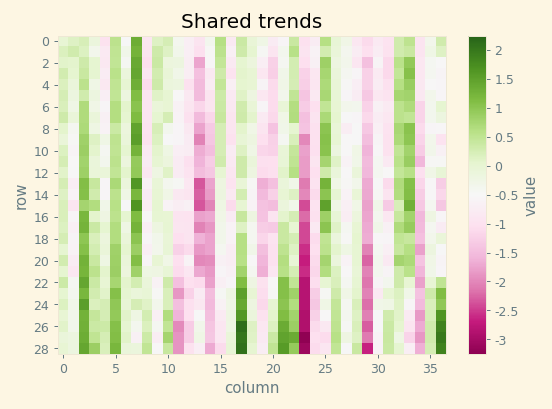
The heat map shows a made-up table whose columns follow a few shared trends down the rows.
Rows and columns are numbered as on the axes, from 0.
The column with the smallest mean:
23
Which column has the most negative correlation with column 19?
30
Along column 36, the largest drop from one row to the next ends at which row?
13
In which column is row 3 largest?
7
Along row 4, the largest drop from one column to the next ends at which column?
8
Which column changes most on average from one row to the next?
36
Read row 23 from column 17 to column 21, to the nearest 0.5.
1.5 0 -1 -0.5 1
